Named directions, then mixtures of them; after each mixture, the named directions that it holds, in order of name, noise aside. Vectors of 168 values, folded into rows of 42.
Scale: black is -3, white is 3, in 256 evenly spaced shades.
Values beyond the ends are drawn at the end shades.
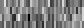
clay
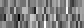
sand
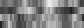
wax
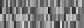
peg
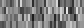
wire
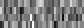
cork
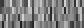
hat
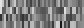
hat, peg.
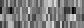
peg, wax.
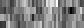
wax, wire.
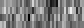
clay, wax, wire.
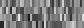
clay, cork, wire.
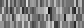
peg.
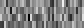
clay, cork.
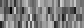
cork, peg, wax.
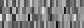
clay, hat, peg.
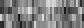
hat, wax.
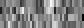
clay, cork, wax.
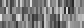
clay, peg, wire.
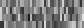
clay, cork, wire.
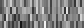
clay, hat, sand.
